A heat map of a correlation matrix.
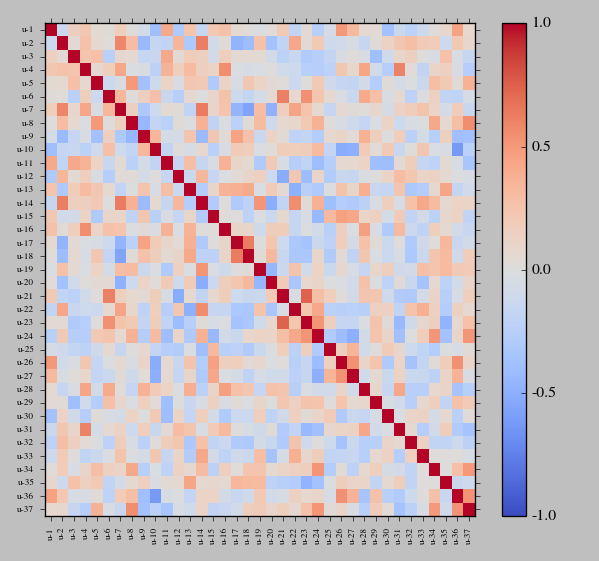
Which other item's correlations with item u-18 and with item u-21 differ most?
u-23
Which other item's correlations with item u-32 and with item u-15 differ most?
u-26
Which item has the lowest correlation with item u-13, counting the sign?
u-22
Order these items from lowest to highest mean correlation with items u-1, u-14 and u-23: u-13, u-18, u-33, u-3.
u-18, u-13, u-3, u-33
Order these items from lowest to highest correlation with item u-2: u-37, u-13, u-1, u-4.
u-13, u-1, u-37, u-4
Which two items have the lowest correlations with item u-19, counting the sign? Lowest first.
u-20, u-11
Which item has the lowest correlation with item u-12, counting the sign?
u-21
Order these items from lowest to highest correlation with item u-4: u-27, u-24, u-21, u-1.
u-24, u-21, u-27, u-1
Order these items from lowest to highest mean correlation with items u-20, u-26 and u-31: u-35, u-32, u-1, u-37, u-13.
u-32, u-37, u-35, u-1, u-13
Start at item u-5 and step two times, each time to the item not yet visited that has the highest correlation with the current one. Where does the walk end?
u-37
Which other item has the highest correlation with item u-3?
u-11
